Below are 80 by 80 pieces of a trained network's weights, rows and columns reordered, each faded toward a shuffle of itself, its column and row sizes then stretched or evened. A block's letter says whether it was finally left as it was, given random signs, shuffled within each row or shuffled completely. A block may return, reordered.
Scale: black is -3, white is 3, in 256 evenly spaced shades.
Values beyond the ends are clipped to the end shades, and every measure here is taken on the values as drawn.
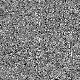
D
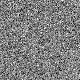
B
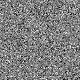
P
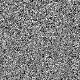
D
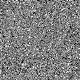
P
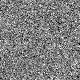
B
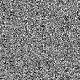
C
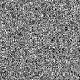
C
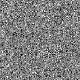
C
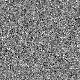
P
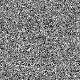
D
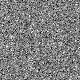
B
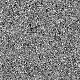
B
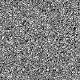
D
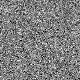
P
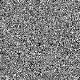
D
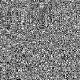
C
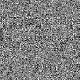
C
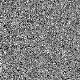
D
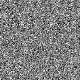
D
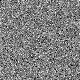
B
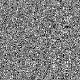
C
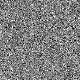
D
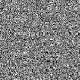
C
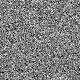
B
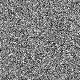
B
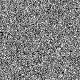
B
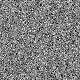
B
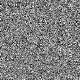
D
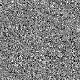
C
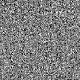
C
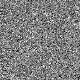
P
